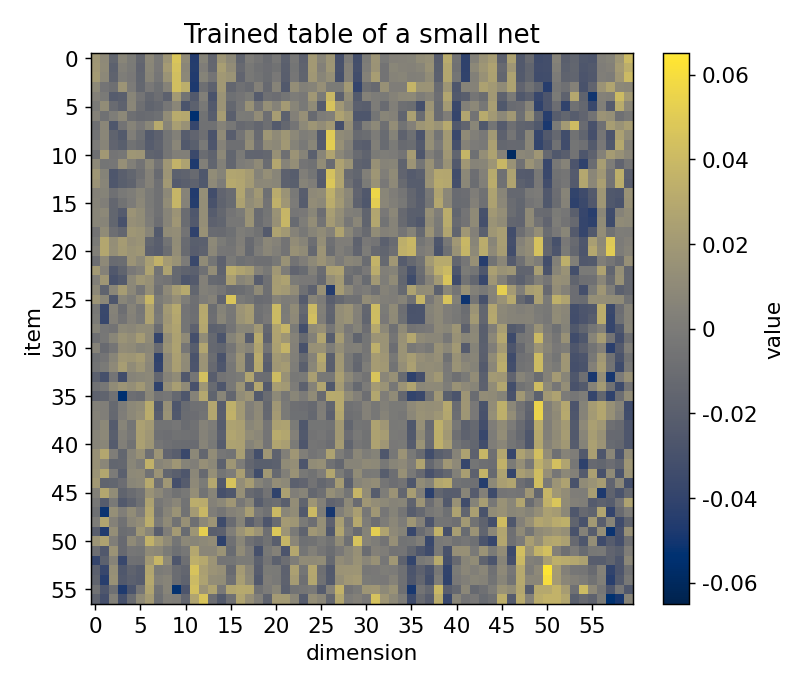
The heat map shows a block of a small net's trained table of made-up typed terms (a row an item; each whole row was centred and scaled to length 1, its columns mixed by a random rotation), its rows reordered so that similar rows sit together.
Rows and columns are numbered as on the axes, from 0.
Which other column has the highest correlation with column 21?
5
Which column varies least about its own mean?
33
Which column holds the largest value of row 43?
49
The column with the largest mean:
31
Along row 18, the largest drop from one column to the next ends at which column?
46
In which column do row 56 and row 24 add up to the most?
45
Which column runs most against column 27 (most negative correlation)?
59
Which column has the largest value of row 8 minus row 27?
26
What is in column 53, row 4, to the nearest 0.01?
0.03
